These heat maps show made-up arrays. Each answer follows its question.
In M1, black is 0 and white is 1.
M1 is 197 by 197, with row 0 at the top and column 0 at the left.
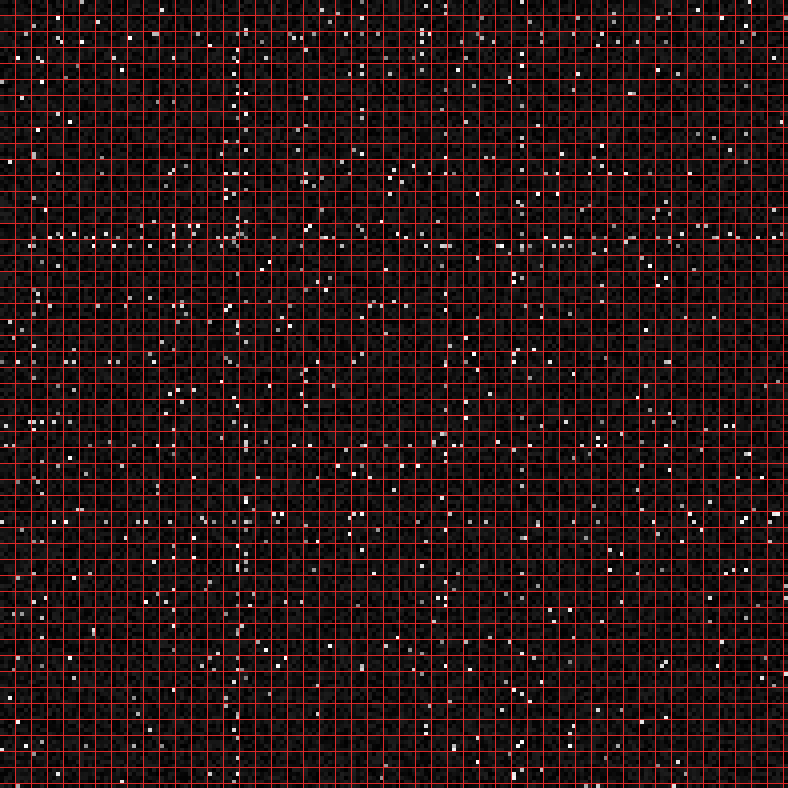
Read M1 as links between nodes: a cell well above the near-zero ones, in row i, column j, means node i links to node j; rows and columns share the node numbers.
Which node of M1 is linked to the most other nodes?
node 59
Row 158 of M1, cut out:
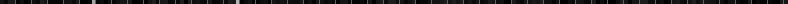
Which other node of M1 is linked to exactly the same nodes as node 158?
node 157
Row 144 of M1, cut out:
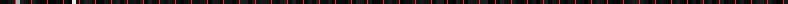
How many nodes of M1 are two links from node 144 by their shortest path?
10
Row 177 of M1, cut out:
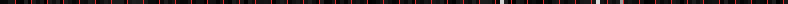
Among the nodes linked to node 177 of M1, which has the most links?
node 149
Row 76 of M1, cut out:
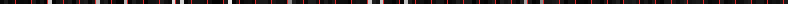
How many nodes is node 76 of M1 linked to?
12
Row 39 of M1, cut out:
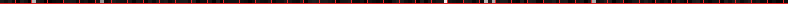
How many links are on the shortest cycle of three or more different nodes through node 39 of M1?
4
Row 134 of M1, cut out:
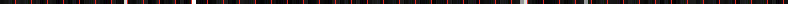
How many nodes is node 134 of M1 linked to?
5
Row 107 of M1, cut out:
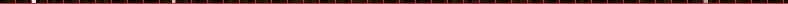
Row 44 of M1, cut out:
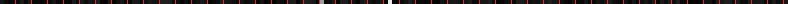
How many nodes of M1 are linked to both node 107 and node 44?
0
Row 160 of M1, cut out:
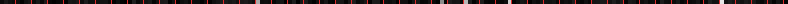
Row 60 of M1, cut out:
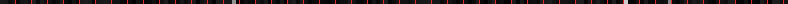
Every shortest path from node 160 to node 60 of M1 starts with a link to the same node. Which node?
node 116
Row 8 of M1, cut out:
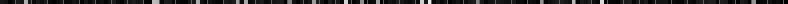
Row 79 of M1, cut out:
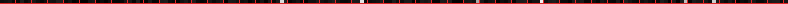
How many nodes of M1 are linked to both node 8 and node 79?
3
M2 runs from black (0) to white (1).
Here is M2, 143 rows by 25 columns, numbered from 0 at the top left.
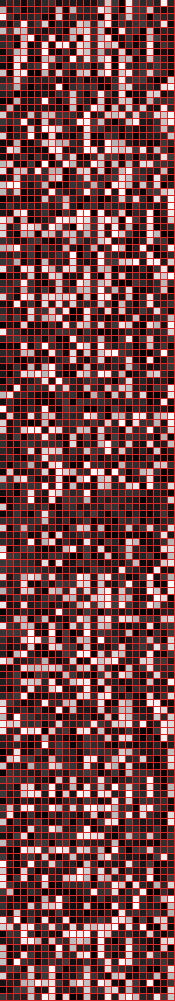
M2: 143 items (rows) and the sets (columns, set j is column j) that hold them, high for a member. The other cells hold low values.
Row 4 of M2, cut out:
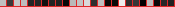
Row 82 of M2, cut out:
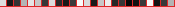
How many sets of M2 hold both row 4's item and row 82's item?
6
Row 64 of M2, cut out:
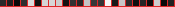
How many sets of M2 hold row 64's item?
8
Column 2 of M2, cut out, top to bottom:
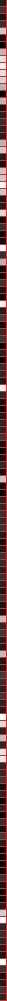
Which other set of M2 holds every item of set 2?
17
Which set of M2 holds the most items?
12
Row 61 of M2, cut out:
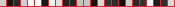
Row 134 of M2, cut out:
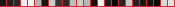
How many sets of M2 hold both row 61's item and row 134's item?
9
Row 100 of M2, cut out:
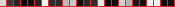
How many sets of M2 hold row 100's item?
9
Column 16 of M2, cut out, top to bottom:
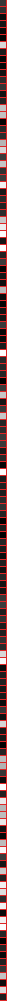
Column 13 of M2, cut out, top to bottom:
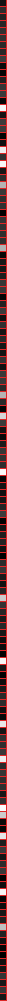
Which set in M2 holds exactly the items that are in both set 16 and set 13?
20
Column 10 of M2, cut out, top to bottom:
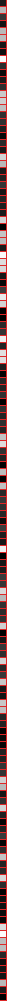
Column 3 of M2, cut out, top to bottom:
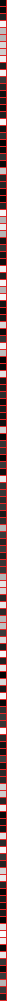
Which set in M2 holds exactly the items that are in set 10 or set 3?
14
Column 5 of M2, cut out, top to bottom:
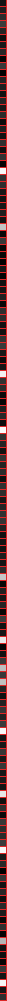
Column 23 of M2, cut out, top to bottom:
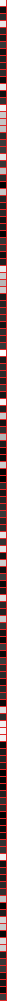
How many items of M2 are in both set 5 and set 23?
3
